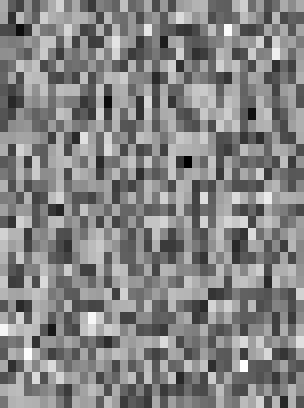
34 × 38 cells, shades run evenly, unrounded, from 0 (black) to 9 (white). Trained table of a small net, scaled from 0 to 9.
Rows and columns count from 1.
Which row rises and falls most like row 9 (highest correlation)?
8
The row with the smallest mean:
18
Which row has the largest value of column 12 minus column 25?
27
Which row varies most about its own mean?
3
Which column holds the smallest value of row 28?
7
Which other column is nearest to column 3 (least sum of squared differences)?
12
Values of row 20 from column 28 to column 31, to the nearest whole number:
7 4 3 2
